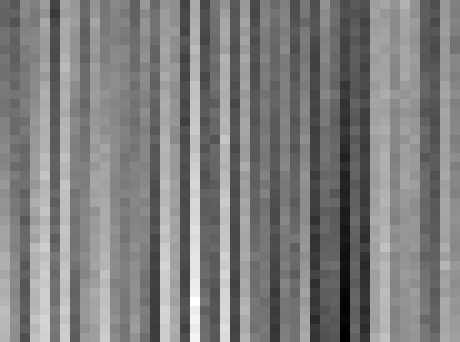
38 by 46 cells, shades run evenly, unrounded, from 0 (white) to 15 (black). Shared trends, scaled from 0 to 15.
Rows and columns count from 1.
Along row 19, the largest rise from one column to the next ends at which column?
21
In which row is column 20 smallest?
34
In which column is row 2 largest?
6
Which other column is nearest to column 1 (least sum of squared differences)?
31
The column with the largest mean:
35
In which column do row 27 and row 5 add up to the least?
20
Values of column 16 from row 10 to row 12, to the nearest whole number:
9 9 9
